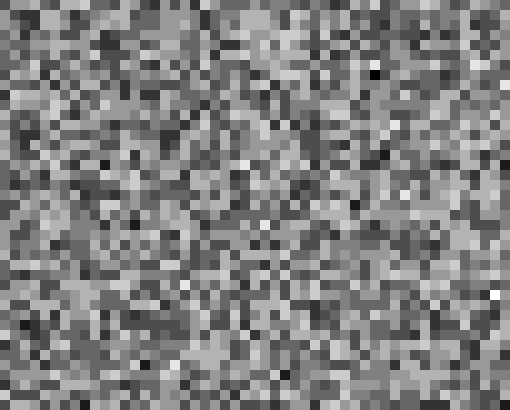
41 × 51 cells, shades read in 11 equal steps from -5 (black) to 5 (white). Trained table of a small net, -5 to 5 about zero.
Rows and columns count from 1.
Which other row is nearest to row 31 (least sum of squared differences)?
24
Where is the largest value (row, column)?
30, 50
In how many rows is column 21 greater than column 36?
17
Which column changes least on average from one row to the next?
39
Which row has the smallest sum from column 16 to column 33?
20
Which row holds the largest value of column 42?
22
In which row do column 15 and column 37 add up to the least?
10
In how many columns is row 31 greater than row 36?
23
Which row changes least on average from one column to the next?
38
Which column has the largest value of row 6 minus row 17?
51
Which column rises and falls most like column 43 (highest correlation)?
7
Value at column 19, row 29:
4
